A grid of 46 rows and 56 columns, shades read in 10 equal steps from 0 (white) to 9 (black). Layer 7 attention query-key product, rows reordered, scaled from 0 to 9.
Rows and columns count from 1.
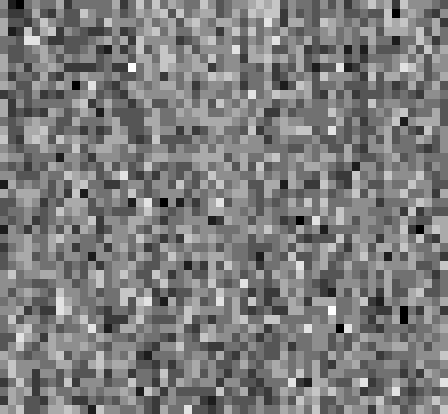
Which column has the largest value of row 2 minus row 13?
50
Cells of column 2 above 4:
26
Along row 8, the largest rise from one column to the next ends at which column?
44
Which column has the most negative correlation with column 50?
5
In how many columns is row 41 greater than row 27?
25
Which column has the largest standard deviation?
51
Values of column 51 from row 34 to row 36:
4 9 9
